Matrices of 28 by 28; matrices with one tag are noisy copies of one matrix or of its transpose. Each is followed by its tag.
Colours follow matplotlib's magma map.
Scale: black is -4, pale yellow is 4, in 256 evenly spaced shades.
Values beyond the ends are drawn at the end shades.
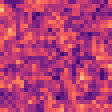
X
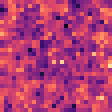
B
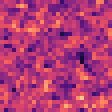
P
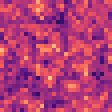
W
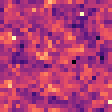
W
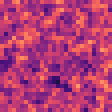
P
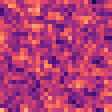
X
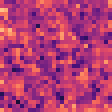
X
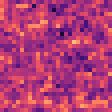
P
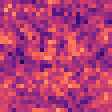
W
